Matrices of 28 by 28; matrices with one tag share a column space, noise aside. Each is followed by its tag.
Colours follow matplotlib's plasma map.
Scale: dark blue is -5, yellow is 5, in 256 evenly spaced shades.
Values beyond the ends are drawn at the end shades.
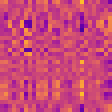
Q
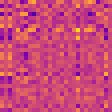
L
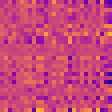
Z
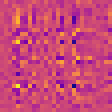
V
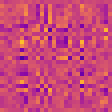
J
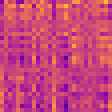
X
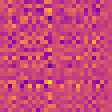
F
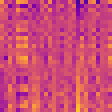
X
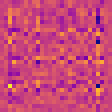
V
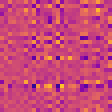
F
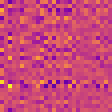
F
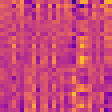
X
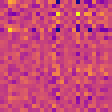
L
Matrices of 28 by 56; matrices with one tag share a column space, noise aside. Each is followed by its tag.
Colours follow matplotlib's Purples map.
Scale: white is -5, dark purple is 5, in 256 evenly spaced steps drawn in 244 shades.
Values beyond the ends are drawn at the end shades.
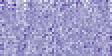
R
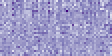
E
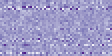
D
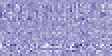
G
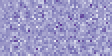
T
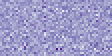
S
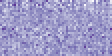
R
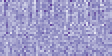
E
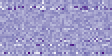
D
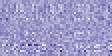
G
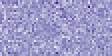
T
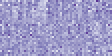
E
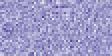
T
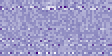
D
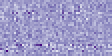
G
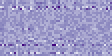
D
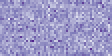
T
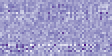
G
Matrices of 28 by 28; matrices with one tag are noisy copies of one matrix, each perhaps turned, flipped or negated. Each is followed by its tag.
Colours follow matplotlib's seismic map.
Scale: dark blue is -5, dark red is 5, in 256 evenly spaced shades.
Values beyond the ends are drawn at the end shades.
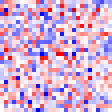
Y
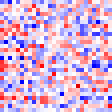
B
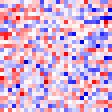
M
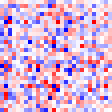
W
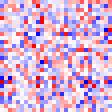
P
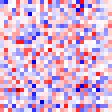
P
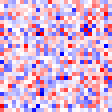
P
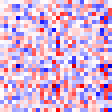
W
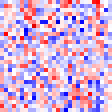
B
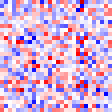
P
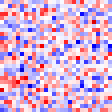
B
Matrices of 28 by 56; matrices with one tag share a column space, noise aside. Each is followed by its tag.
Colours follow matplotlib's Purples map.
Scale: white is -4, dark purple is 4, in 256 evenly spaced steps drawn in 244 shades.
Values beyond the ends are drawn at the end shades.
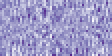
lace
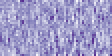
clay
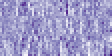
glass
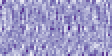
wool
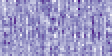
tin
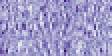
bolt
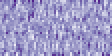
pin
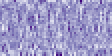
wool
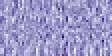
lace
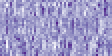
glass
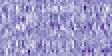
bolt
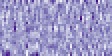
wool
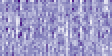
tin
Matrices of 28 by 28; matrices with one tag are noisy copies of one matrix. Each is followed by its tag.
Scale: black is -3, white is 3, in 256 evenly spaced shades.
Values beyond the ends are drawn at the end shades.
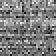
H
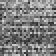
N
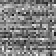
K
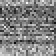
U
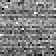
H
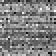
K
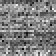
K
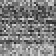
U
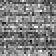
K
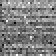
N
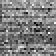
N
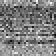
U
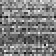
N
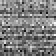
H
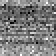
U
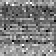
U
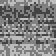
U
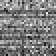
H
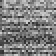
N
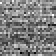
N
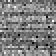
K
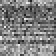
U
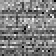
H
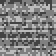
K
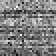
H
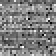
K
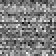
K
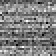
K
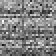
H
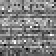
H
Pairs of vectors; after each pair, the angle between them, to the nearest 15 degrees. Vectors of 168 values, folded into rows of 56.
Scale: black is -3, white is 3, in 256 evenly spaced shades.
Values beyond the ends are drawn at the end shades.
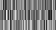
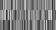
165 degrees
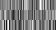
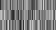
45 degrees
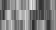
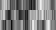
165 degrees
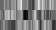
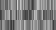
45 degrees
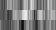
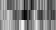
165 degrees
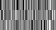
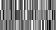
165 degrees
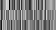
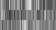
135 degrees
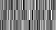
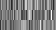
45 degrees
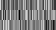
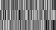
15 degrees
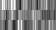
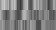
60 degrees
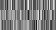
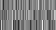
90 degrees
